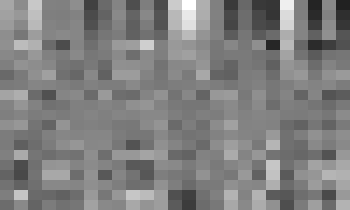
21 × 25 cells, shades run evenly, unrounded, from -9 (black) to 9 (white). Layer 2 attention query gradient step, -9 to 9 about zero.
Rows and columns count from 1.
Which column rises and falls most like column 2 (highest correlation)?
11
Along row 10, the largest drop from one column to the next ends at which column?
3
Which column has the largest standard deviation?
14
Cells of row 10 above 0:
13
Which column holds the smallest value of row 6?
23
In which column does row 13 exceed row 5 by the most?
20
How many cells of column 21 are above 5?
3
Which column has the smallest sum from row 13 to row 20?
21
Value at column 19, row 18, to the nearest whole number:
-2
